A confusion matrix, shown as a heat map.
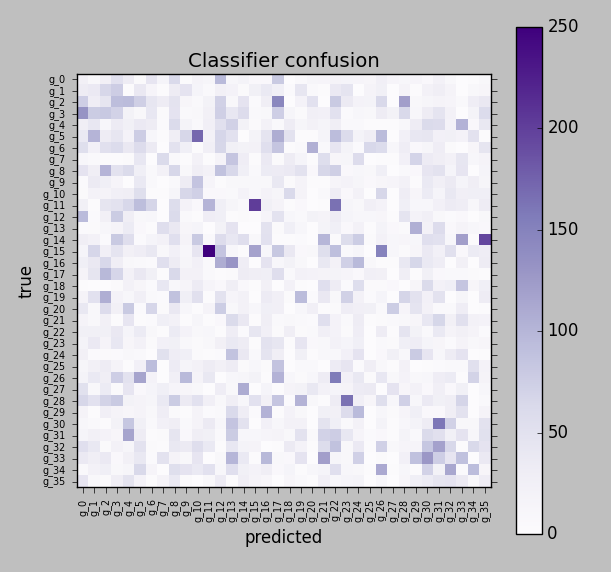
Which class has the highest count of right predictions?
g_15
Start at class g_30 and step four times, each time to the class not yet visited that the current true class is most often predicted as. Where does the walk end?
g_21
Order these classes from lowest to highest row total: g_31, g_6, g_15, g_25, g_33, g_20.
g_25, g_20, g_31, g_6, g_33, g_15
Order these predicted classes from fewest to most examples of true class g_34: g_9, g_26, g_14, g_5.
g_14, g_9, g_5, g_26
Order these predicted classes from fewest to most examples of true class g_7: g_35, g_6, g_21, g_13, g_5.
g_6, g_35, g_5, g_21, g_13
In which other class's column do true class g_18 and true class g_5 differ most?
g_10
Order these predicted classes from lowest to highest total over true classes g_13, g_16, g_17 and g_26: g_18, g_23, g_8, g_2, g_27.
g_27, g_18, g_23, g_8, g_2
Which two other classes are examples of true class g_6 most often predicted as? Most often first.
g_20, g_17
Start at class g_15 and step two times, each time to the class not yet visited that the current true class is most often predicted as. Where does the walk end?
g_22
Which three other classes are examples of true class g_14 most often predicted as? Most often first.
g_35, g_33, g_21
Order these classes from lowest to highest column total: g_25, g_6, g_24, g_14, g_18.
g_25, g_18, g_6, g_14, g_24
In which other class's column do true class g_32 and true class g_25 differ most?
g_31
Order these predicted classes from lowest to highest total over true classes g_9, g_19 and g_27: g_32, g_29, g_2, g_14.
g_32, g_29, g_14, g_2
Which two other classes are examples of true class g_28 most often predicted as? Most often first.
g_23, g_19
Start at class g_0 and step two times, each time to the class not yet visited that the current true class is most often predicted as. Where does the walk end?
g_3
